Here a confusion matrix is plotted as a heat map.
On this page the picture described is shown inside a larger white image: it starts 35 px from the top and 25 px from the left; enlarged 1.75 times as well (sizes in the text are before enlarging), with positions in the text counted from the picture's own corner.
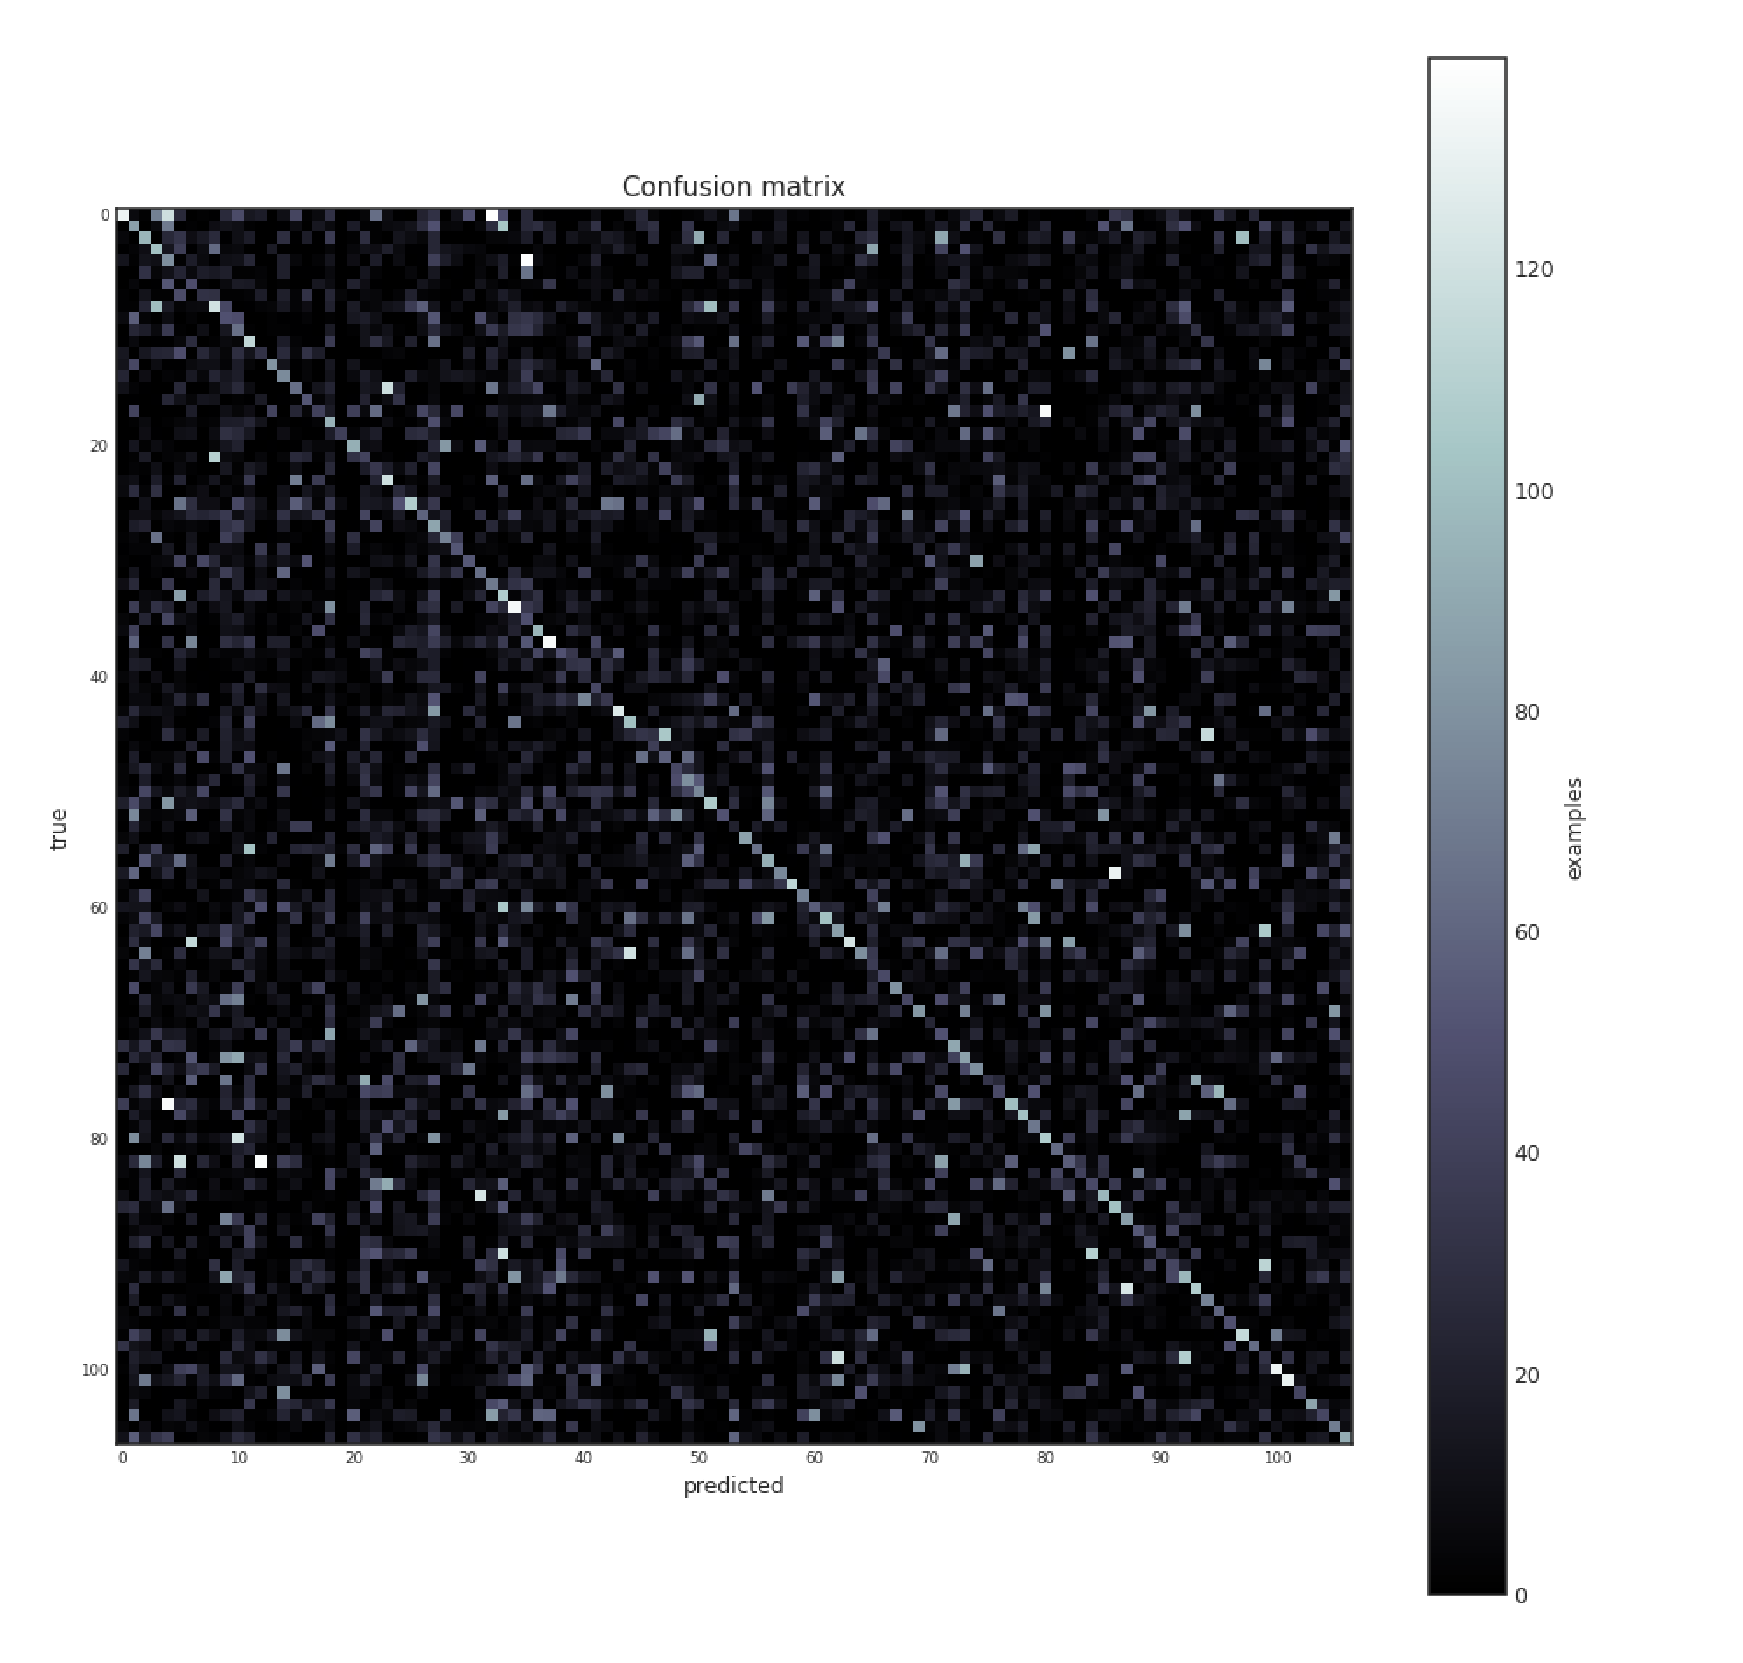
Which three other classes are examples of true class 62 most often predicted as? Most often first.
99, 92, 106
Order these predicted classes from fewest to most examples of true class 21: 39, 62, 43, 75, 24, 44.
24, 44, 39, 43, 75, 62
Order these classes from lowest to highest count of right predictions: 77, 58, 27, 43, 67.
67, 27, 77, 58, 43
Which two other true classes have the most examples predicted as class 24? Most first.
69, 25
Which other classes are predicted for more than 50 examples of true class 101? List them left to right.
2, 10, 26, 35, 41, 62
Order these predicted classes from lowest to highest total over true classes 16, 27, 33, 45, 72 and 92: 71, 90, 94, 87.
90, 87, 71, 94
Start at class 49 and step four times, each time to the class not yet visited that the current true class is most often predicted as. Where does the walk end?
40
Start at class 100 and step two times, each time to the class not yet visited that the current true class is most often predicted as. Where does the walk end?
10
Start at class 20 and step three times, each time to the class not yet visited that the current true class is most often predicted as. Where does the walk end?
65
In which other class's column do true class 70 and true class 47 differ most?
49
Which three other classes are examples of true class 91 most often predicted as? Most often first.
99, 75, 38
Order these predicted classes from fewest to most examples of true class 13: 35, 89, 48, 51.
48, 89, 51, 35
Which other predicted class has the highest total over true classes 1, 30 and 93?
87
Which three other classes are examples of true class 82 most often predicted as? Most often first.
12, 5, 71
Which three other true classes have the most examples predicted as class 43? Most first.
80, 25, 38
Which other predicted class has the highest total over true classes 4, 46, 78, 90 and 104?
33
